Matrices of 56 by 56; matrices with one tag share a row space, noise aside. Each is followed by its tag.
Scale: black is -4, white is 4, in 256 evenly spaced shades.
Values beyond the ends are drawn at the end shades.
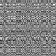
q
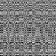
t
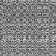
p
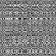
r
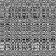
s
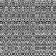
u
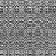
t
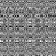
t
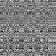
t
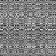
t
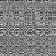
t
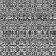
p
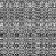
t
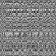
r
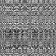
r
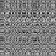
s
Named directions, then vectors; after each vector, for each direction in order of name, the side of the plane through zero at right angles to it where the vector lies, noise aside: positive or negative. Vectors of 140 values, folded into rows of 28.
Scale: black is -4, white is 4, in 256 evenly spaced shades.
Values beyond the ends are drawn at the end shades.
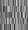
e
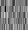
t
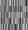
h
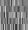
negative, positive, negative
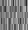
positive, positive, positive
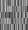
positive, negative, negative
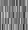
negative, negative, positive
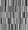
negative, positive, positive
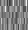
negative, negative, negative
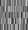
positive, negative, negative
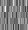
negative, negative, negative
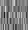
negative, positive, negative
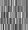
negative, positive, negative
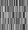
negative, negative, positive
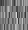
positive, negative, positive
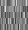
positive, negative, negative
